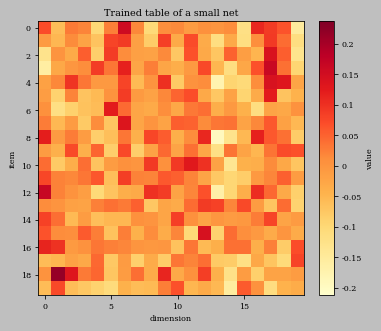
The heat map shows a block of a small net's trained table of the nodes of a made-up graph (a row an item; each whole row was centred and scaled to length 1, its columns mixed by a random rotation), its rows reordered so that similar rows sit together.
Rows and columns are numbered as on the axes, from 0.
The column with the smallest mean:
13
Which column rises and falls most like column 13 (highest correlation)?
7
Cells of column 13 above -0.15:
17
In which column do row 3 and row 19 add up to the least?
14
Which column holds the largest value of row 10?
11
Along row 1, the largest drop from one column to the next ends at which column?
19
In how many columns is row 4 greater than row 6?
10
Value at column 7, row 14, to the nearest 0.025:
0
